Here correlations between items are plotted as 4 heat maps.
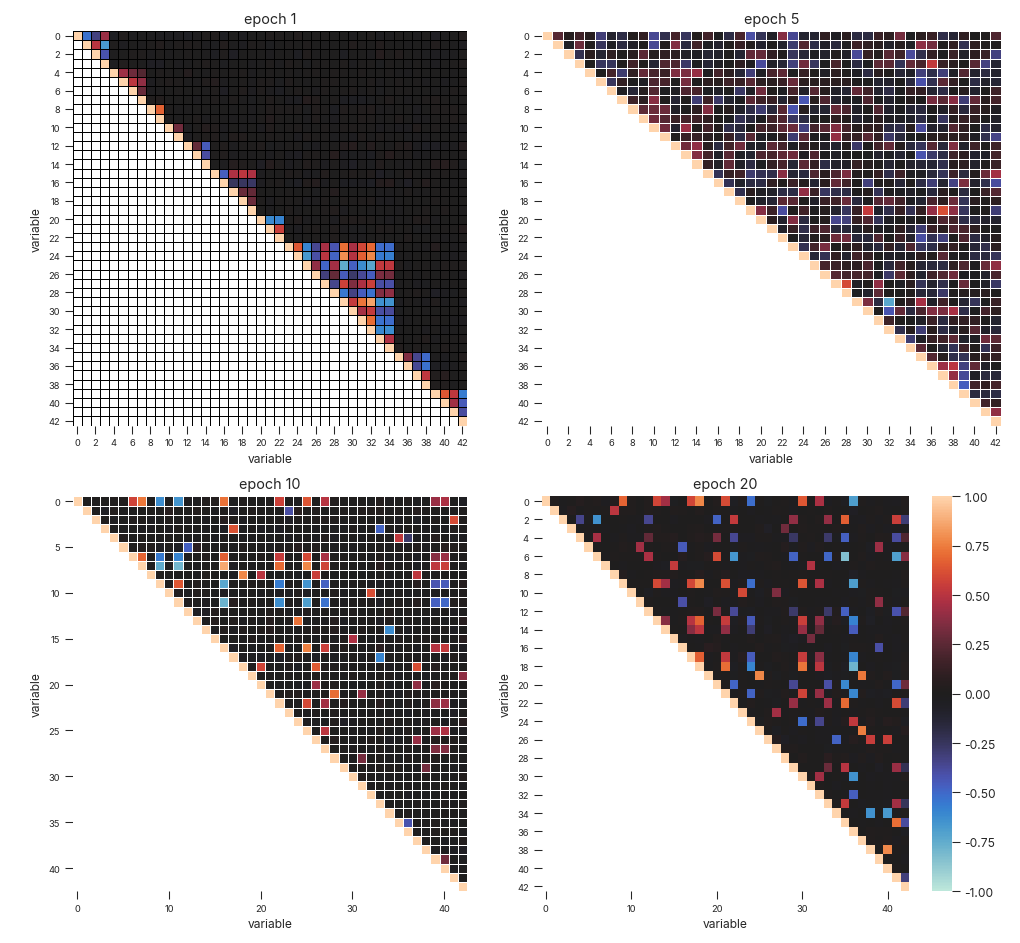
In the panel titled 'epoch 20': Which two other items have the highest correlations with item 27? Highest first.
23, 10
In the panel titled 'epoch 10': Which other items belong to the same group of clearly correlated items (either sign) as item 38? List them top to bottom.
29
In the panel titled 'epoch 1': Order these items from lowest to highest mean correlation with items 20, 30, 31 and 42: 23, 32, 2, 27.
2, 27, 23, 32
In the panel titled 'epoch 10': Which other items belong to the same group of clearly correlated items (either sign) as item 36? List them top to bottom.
4, 35
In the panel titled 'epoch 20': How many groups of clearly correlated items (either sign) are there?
9
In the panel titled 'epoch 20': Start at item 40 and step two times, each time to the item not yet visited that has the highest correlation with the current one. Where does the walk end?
26
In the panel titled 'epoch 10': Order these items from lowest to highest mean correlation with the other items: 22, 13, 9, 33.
9, 33, 13, 22
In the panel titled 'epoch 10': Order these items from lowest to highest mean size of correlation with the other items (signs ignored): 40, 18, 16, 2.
2, 18, 40, 16
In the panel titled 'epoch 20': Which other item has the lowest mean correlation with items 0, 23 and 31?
36
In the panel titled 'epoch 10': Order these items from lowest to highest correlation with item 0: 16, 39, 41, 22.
41, 39, 22, 16
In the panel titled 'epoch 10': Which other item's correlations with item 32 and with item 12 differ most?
10
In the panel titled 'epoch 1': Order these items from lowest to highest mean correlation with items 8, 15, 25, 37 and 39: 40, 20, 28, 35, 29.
29, 35, 20, 28, 40
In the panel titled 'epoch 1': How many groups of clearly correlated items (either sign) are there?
10
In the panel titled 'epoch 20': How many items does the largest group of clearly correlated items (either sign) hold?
11
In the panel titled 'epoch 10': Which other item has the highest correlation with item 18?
8
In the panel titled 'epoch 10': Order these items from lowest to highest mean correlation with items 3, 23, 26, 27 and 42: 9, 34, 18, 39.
9, 34, 39, 18
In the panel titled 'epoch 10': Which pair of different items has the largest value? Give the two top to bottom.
7, 16
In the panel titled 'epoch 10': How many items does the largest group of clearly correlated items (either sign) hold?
11
